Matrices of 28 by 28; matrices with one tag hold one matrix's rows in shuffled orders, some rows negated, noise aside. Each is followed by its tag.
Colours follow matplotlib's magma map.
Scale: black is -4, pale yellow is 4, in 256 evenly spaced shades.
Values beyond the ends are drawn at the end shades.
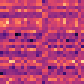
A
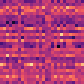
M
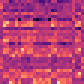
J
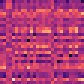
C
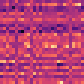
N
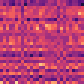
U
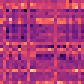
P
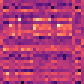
J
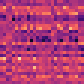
C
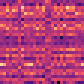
M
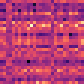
C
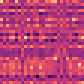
U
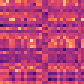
A
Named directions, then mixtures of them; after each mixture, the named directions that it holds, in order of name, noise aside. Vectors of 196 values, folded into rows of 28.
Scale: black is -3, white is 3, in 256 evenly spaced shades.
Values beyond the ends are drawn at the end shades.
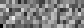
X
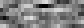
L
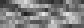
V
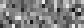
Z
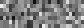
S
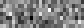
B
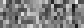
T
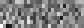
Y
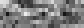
V.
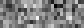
T, V.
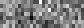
B.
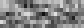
V.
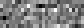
L, X.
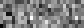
B, Y.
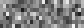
Z.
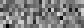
B, Y.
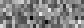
B, Y.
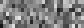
Z.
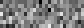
B, X, Y.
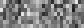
T.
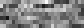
L.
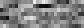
L.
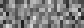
S, Y, Z.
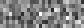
B, S.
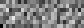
X.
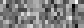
T.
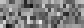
V, Y.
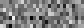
B, T, Y.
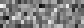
L, X, Z.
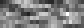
V.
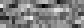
L, S.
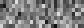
Y, Z.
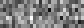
B.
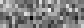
B, V.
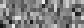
Z.
